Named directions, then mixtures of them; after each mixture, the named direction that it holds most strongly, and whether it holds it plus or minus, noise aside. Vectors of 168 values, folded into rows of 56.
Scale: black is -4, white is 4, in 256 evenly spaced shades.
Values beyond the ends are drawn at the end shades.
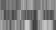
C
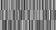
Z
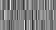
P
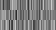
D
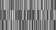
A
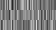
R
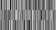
P, minus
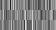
P, minus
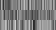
Z, minus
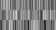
D, minus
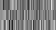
D, plus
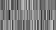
R, plus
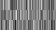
D, minus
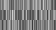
A, plus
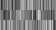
C, plus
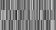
D, plus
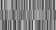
Z, plus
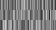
Z, minus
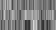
C, minus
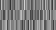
Z, minus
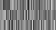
D, plus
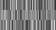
D, plus
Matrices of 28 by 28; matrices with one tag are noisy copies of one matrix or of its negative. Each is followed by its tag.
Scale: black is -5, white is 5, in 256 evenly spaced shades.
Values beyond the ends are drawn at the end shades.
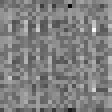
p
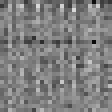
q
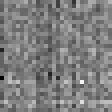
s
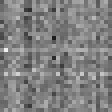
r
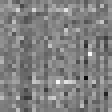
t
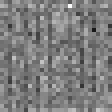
p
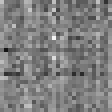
r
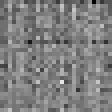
q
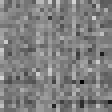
s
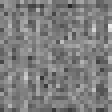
p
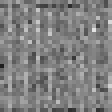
p
